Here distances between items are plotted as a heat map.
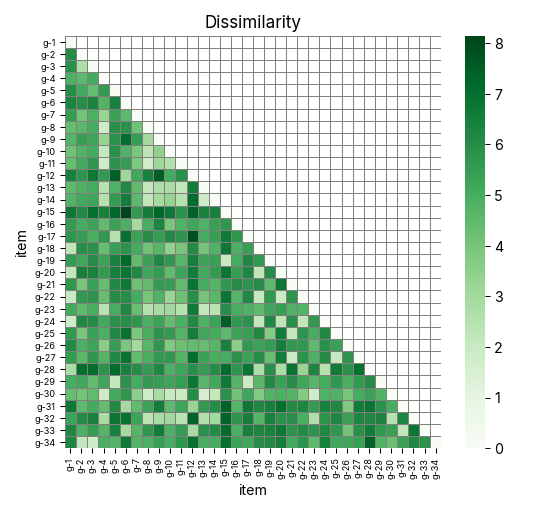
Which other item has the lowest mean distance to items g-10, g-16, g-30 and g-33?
g-4
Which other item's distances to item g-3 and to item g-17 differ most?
g-34
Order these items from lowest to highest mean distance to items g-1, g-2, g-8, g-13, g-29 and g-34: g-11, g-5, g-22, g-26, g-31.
g-11, g-22, g-5, g-26, g-31
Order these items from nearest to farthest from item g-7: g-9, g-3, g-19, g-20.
g-19, g-3, g-9, g-20
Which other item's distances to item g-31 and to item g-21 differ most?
g-27
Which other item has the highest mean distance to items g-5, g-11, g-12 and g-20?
g-15
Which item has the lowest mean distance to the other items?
g-30
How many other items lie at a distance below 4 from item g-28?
5
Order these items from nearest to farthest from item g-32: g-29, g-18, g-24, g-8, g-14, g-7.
g-8, g-14, g-18, g-7, g-24, g-29
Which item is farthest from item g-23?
g-12
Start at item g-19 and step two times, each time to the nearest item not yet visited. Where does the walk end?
g-25
